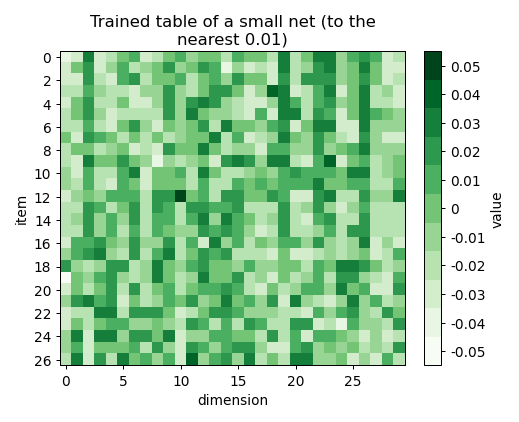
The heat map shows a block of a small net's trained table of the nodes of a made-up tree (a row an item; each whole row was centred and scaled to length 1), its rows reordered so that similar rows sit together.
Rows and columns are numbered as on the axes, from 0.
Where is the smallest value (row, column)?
19, 0
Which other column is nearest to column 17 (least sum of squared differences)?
27
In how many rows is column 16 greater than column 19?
7
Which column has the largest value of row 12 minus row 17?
10
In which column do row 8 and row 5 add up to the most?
26
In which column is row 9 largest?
23
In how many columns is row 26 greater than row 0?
16
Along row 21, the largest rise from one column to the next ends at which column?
20
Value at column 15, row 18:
-0.01
